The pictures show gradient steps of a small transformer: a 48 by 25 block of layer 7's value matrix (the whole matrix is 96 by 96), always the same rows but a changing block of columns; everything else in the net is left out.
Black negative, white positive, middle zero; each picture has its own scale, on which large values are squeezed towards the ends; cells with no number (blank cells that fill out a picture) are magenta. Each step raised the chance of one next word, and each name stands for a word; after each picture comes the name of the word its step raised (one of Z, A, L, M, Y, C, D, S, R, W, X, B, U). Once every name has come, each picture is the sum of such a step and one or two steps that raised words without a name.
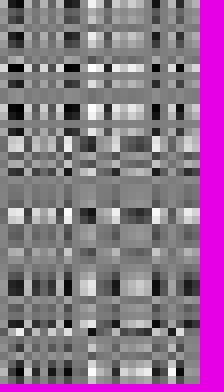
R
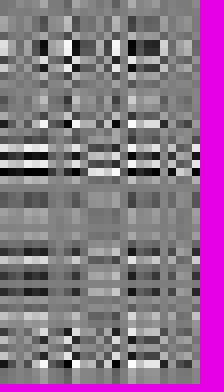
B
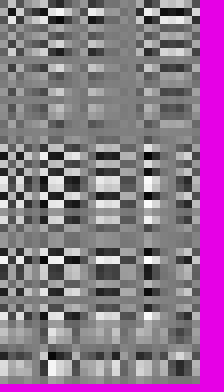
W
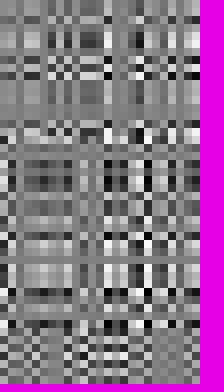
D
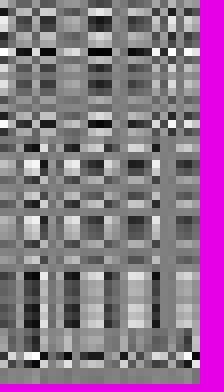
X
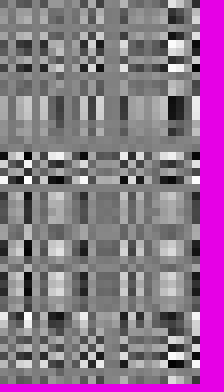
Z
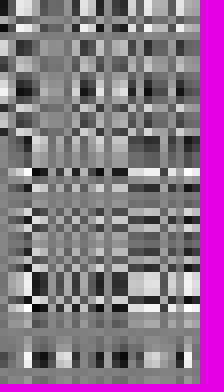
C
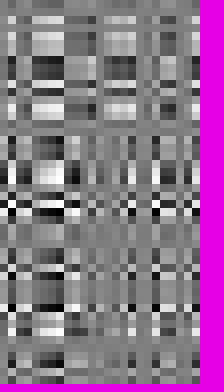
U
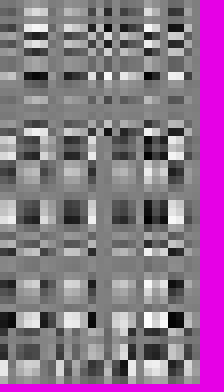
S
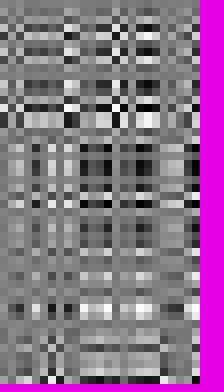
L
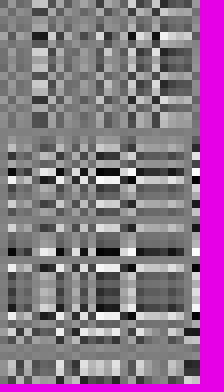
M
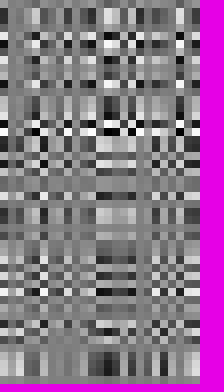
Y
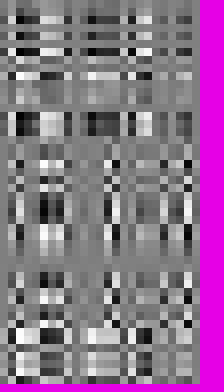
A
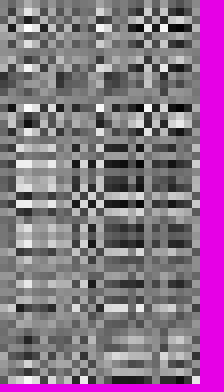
L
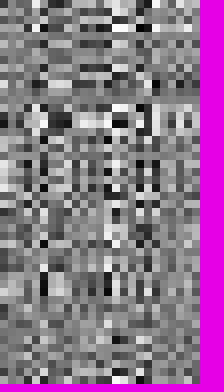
L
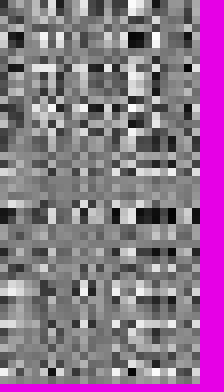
R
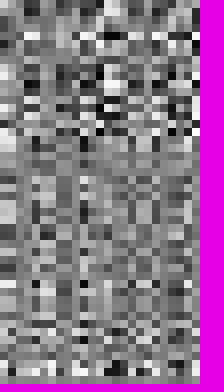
Y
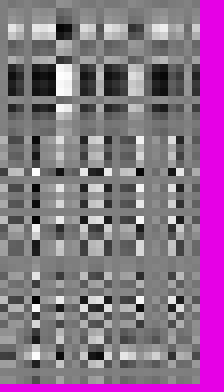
C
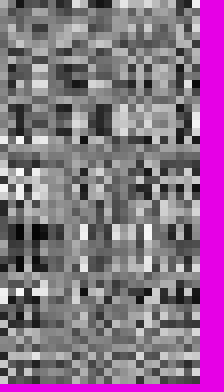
A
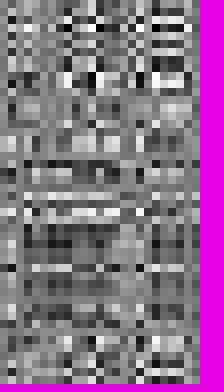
U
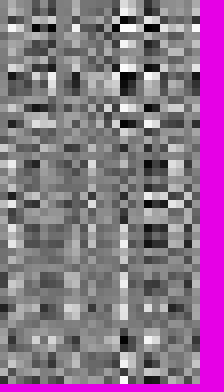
L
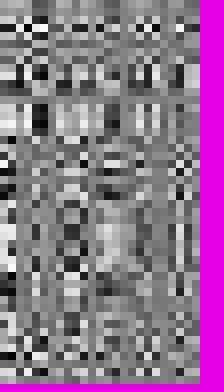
R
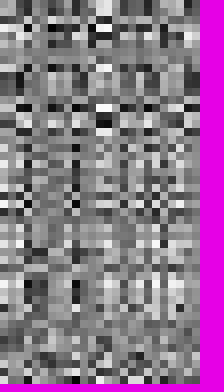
L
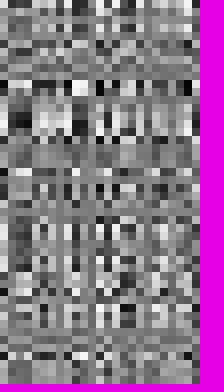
C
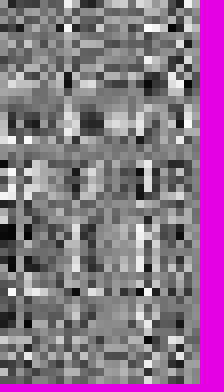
D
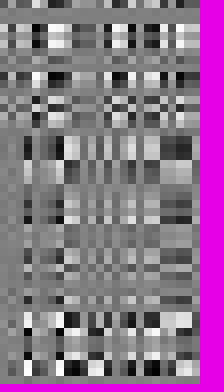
S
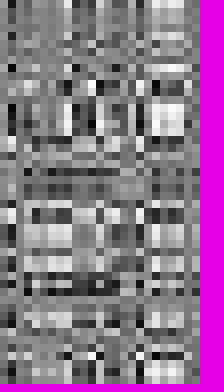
R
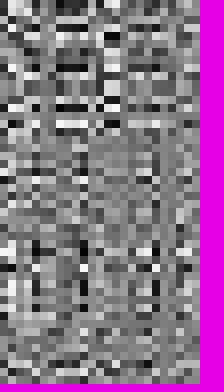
M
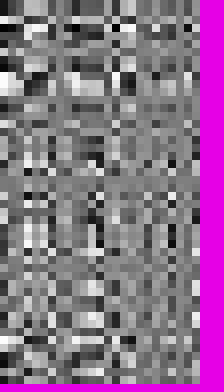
S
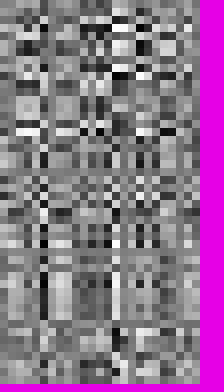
Y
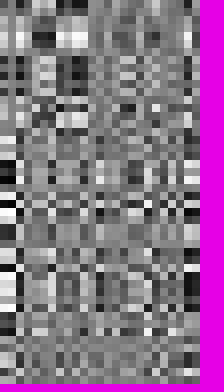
U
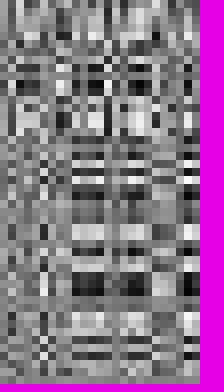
Z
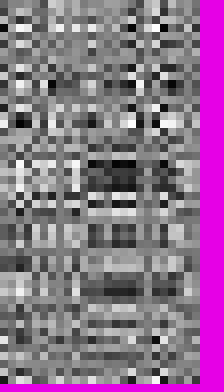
L
